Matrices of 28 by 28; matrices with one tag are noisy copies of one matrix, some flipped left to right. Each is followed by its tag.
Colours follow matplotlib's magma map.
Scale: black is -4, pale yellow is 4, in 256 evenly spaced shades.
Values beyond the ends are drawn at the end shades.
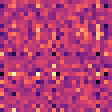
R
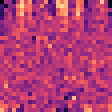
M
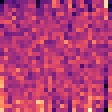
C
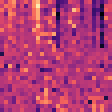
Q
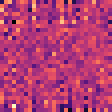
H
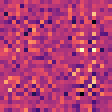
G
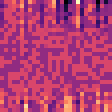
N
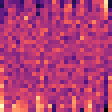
C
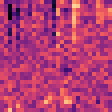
Q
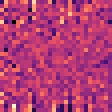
H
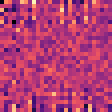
H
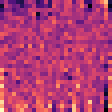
C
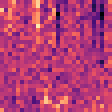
Q
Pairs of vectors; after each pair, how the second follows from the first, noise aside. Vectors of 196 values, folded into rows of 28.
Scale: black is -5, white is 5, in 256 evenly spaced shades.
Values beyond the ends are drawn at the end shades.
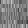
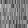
reversed, negated.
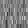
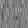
wrapped around, shrunk.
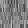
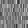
shuffled.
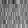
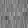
wrapped around, shrunk.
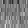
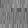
wrapped around, shrunk.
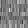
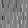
wrapped around, negated, partly zeroed.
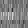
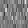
shuffled.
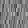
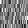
wrapped around, negated, scaled up.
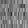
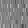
reversed, partly zeroed.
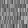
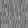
wrapped around, shrunk.
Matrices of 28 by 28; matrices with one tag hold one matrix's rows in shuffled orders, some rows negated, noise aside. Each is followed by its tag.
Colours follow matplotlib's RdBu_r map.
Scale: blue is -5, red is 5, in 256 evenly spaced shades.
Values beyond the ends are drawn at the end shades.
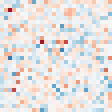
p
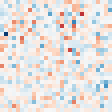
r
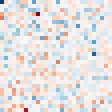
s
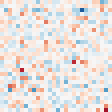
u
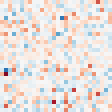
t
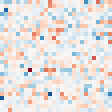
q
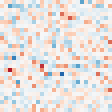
p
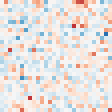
u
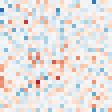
s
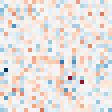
r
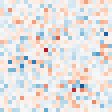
u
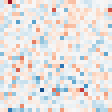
p
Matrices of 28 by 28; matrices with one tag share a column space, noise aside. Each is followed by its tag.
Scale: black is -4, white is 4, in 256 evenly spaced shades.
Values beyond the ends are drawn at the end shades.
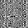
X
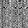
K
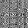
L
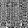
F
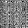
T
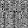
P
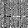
X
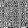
F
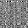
T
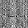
X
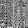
F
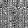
K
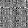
K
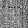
K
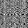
L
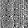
X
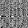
X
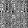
P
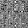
P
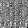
F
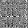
X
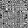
P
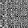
X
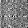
X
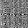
L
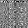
T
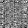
T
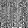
F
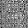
P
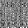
F
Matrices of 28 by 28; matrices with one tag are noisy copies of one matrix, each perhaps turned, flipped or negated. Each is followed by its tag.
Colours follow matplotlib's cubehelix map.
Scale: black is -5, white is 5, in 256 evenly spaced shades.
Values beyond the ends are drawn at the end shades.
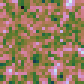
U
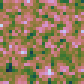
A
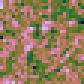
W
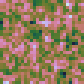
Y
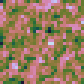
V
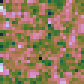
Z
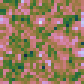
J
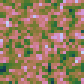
U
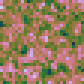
A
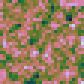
V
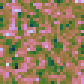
A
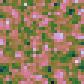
U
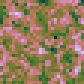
V
